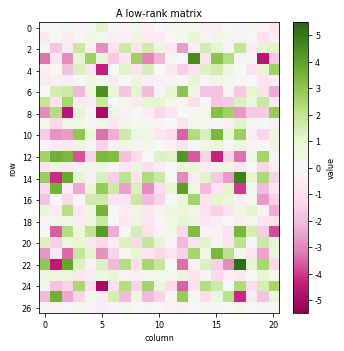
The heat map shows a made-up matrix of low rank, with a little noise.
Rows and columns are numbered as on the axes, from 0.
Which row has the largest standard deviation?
12
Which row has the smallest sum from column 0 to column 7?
8
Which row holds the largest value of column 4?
3
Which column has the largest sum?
13
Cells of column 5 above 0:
17
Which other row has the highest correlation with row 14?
22
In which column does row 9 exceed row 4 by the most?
5
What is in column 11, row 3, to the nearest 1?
0
